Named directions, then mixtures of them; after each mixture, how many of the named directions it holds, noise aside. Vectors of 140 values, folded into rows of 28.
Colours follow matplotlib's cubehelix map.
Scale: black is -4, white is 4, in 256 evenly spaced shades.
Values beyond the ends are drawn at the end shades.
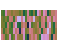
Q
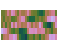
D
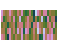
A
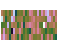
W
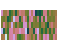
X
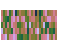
four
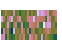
four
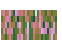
four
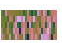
one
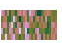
two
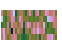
three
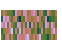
four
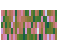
four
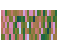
one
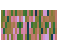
two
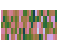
two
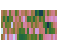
two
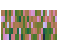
three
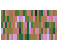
three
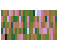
two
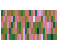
four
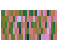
one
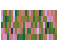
four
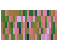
one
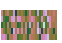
four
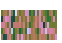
two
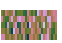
two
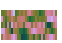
two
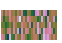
two
